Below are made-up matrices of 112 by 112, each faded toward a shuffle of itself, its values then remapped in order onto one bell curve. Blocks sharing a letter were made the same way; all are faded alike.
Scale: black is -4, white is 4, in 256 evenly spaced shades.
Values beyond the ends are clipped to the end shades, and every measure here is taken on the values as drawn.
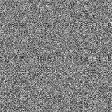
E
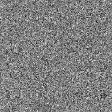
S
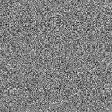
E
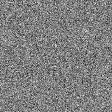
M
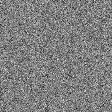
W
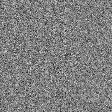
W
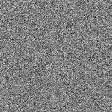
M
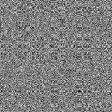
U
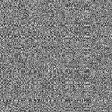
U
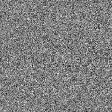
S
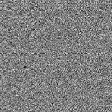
E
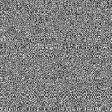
U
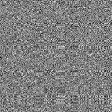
U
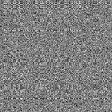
U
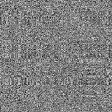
E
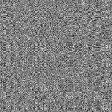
U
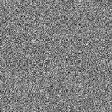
E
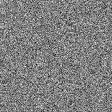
M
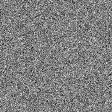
W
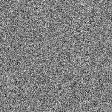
M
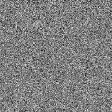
S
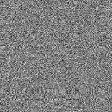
E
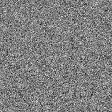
M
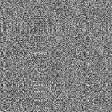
U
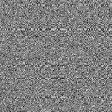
U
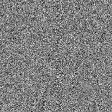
S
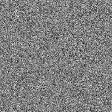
S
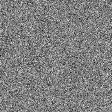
W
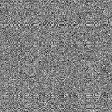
U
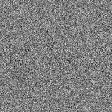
M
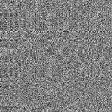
E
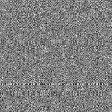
U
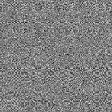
U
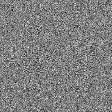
S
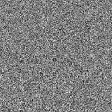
S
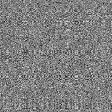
E
